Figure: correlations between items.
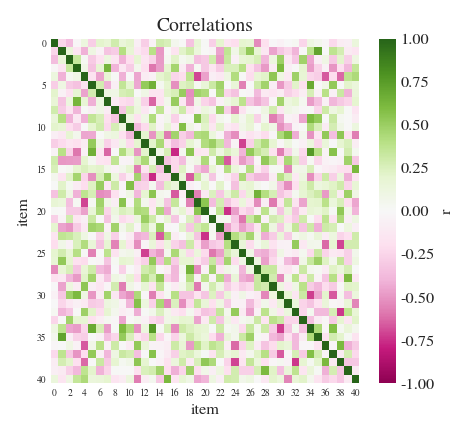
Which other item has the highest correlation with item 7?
3
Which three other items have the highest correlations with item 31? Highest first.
11, 14, 19
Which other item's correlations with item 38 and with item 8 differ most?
32
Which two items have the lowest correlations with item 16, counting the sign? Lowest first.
13, 18
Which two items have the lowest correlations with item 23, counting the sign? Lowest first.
20, 14
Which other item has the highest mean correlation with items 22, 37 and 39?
28
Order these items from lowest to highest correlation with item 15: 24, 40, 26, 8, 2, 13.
8, 2, 24, 13, 26, 40
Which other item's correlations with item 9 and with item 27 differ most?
19
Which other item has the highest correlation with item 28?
39
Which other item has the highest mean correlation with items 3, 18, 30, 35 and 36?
2
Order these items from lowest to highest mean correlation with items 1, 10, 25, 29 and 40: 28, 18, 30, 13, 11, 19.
11, 19, 30, 28, 13, 18
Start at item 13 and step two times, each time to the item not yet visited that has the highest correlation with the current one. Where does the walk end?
5
